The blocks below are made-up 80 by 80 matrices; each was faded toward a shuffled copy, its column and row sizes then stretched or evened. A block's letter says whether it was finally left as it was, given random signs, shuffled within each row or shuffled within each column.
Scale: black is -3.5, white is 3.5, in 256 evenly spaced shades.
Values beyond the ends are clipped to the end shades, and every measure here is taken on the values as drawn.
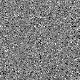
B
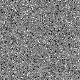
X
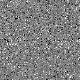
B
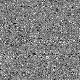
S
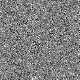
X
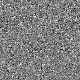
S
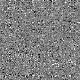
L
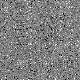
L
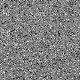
S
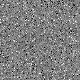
X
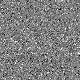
S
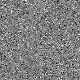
X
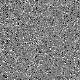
X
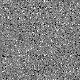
B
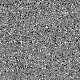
S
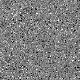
B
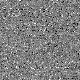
S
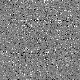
B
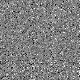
B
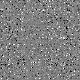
B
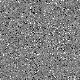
B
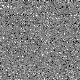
S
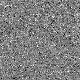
S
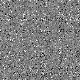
B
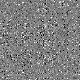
L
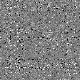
B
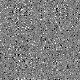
L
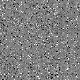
L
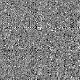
L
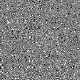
L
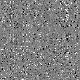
L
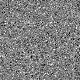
S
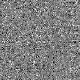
L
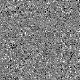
L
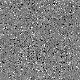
B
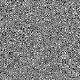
L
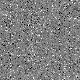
X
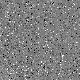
X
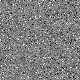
S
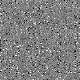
L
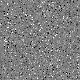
X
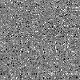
L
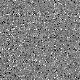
B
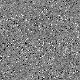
B
